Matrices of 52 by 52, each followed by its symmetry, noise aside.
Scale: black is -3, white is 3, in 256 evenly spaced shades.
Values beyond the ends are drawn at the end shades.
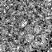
symmetric.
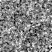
symmetric.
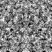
mirrored left to right.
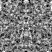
mirrored left to right.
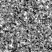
no symmetry.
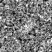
symmetric.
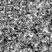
antisymmetric.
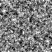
same after a half turn.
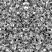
mirrored left to right.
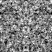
mirrored left to right.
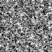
no symmetry.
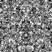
mirrored left to right.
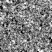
antisymmetric.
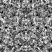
mirrored left to right.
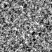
symmetric.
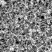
symmetric.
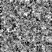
antisymmetric.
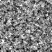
no symmetry.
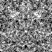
mirrored left to right.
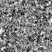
same after a half turn.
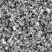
same after a half turn.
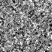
no symmetry.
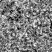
symmetric.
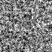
antisymmetric.
